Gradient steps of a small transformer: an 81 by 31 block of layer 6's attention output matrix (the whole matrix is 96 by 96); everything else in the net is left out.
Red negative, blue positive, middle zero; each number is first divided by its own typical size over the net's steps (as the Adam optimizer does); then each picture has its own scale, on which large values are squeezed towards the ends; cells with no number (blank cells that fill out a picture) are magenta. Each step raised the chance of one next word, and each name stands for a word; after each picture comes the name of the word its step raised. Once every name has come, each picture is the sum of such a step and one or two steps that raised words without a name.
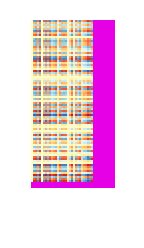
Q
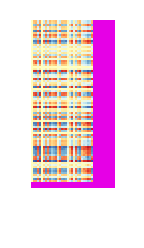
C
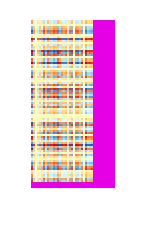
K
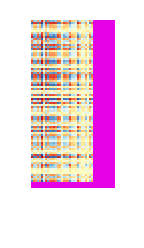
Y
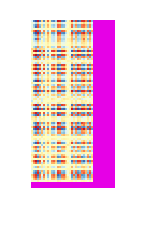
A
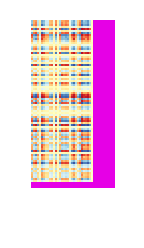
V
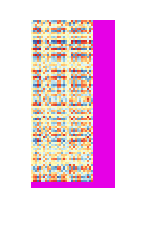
Y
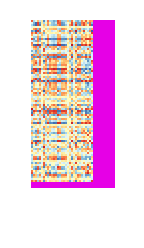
A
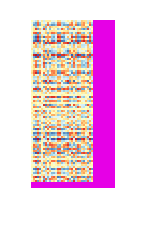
K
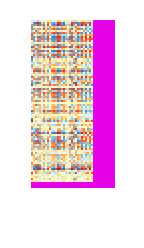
K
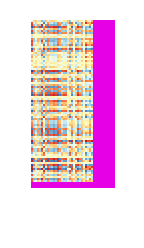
C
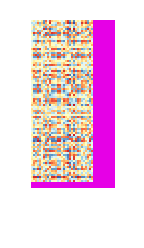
V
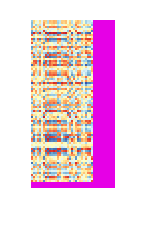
V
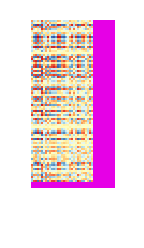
Q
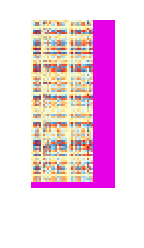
V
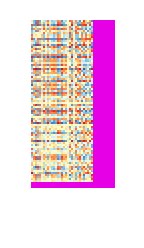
A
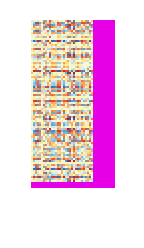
C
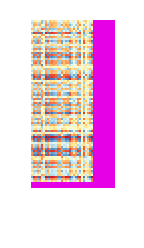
V
